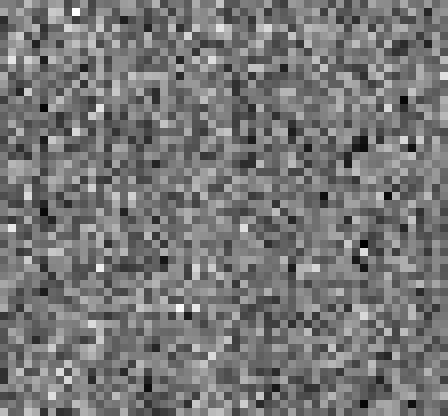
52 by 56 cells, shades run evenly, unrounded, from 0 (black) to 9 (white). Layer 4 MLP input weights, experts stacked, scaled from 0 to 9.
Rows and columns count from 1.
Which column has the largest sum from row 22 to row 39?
25
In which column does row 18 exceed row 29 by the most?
51
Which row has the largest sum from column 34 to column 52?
4
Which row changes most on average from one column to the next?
18
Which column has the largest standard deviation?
46
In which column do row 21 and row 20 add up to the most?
37
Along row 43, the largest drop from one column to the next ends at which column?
30
